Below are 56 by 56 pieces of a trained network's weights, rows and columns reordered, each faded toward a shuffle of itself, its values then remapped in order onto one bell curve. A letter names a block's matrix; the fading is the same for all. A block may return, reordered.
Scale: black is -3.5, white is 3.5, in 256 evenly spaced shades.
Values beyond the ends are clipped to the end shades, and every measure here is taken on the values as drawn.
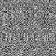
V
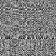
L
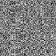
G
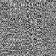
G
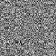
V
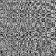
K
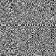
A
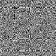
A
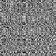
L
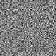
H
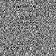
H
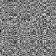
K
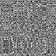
G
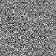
H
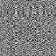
K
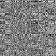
A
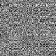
G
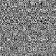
G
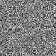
V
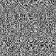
V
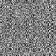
K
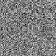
V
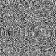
V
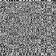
A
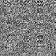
V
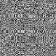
V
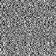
H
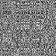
G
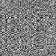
A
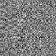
H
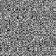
V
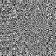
G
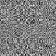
L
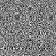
H
